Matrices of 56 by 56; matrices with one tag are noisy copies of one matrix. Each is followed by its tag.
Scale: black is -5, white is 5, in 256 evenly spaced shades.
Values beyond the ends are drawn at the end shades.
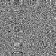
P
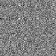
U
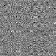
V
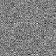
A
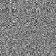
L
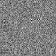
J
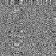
P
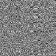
V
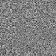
L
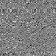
L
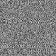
J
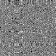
P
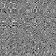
L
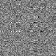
V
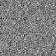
U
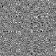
V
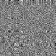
P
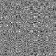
V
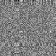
P
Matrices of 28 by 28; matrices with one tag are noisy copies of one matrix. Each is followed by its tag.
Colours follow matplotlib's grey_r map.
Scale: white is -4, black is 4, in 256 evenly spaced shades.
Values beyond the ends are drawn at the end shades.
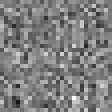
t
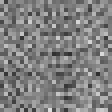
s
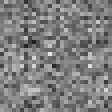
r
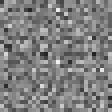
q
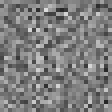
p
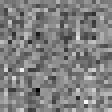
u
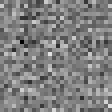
r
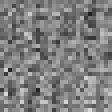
u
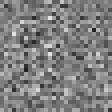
r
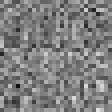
t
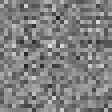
r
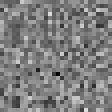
t
